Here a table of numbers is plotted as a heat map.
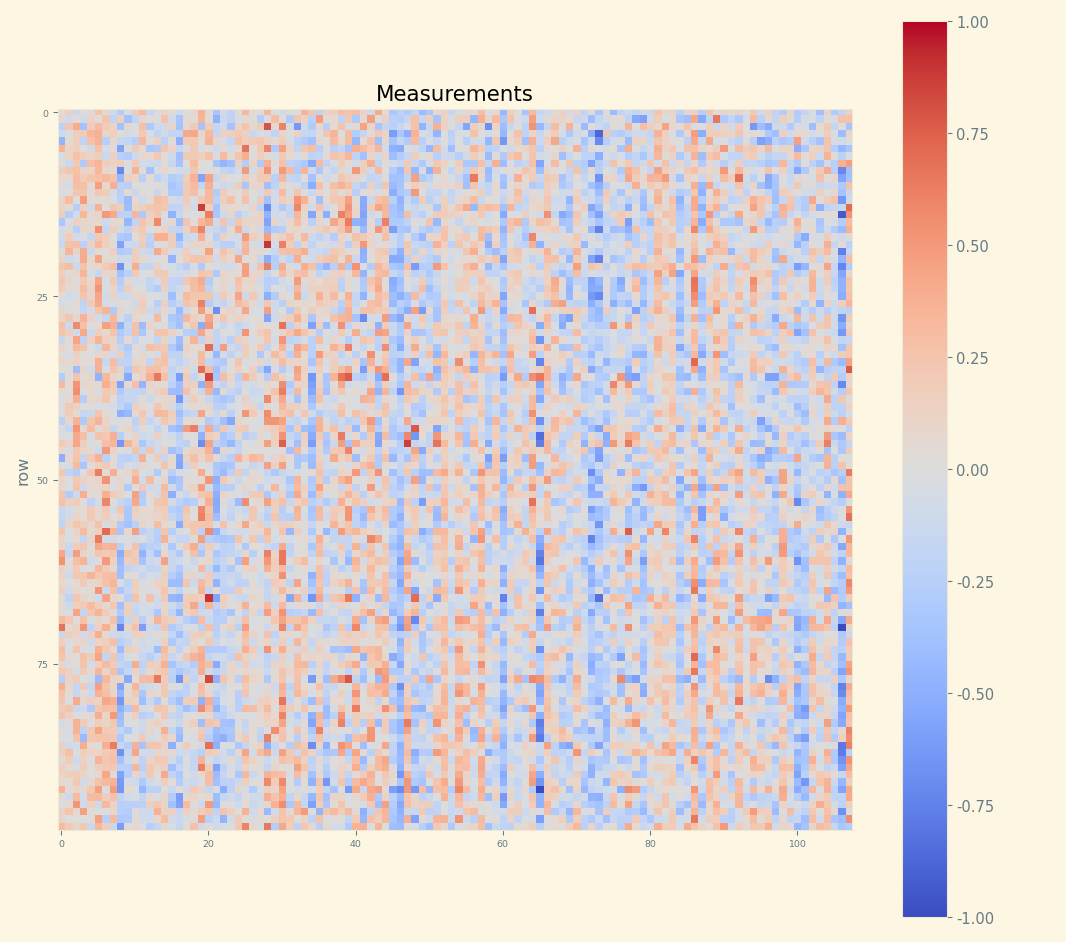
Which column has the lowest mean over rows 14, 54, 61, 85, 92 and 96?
65
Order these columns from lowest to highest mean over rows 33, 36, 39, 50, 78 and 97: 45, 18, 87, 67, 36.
87, 45, 36, 67, 18
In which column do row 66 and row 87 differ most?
48
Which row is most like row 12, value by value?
95
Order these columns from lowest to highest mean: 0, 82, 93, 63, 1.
63, 93, 1, 0, 82
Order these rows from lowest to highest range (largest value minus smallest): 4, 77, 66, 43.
4, 43, 77, 66
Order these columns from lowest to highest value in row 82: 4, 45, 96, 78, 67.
96, 45, 4, 67, 78
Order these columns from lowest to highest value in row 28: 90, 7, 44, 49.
90, 49, 7, 44
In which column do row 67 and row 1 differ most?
56
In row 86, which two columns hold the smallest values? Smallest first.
106, 34
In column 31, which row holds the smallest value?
66
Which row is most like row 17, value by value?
41
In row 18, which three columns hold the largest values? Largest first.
28, 30, 41
